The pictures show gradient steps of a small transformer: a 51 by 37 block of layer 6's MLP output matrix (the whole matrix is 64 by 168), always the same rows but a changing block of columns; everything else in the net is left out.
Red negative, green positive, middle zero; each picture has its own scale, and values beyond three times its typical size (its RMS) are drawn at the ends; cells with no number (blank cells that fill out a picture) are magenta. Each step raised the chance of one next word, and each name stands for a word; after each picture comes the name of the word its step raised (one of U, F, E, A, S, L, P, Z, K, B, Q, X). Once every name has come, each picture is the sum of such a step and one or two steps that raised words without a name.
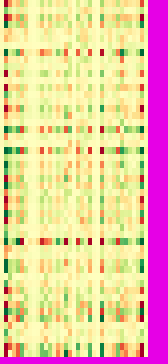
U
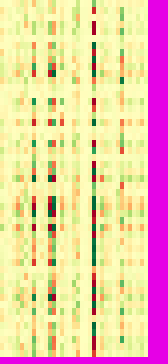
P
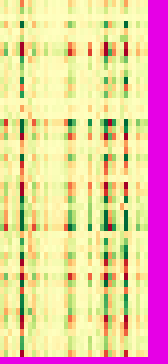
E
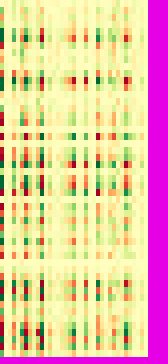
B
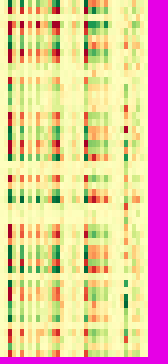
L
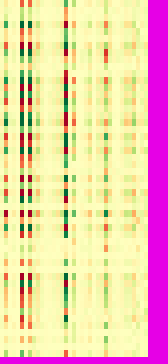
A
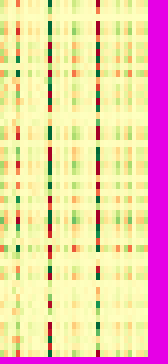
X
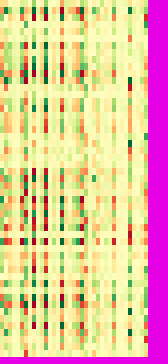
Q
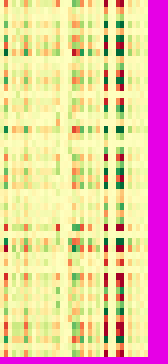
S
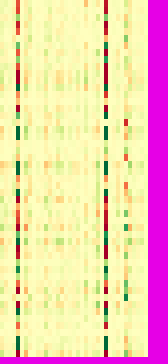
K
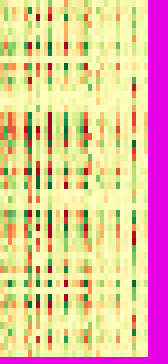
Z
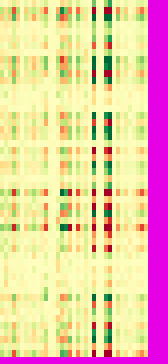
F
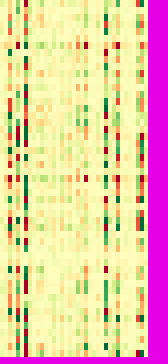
A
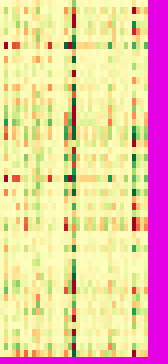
A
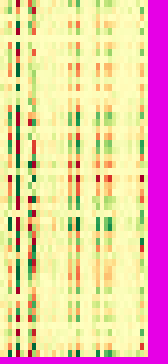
U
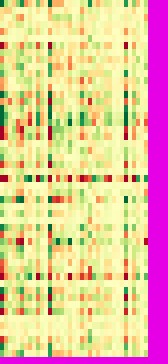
K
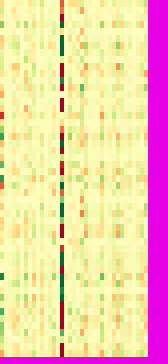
Z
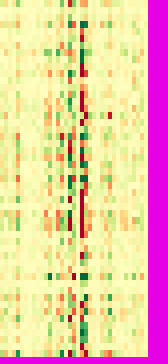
E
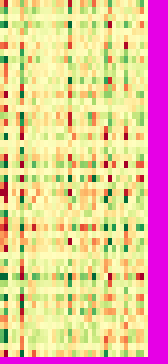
K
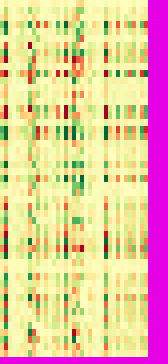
X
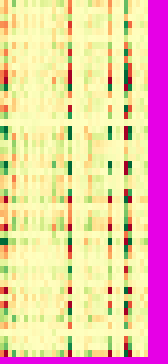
K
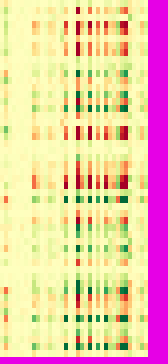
X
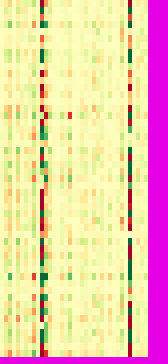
U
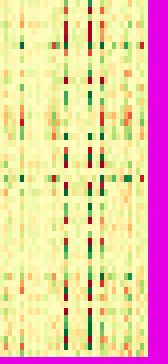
B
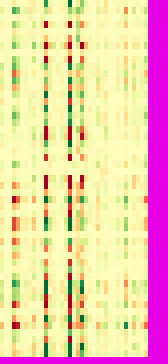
Q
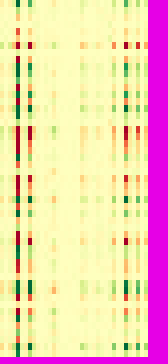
K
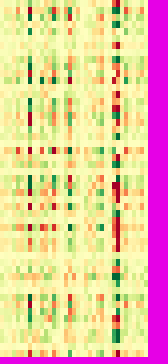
F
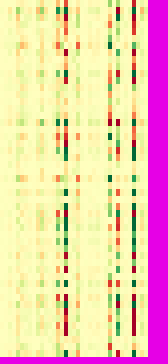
F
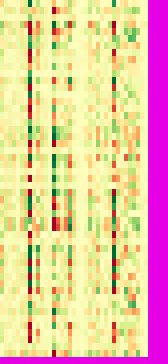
L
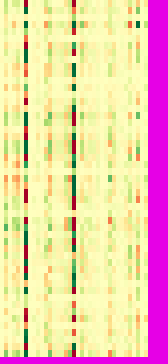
L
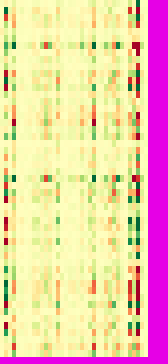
Q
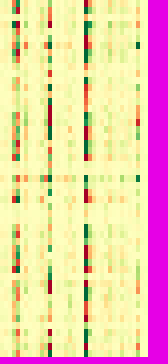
L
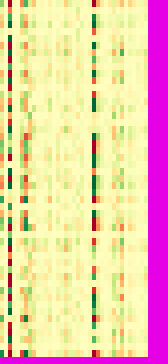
S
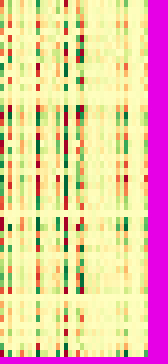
S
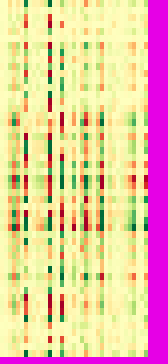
E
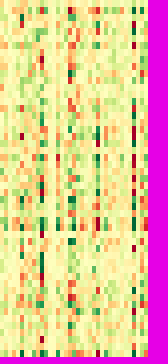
Q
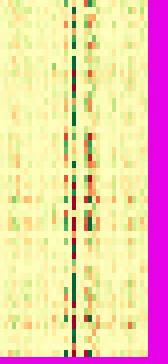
Q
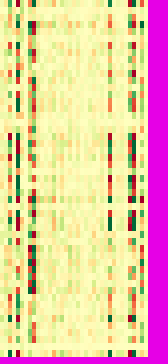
L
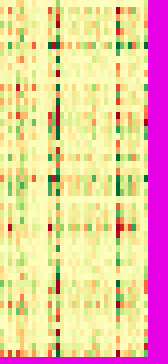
Z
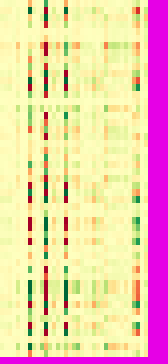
Q
